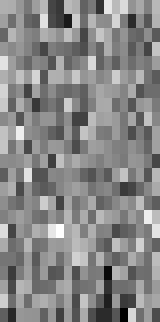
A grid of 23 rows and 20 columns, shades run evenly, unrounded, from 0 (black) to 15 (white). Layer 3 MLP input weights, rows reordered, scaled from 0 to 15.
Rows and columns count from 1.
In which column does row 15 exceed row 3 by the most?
18
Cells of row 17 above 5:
18
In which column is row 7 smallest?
4
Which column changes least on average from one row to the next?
14
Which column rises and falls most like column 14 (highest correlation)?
2
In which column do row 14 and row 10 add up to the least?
17
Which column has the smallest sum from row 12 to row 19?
5
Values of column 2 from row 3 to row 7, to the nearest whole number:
11 8 9 9 7
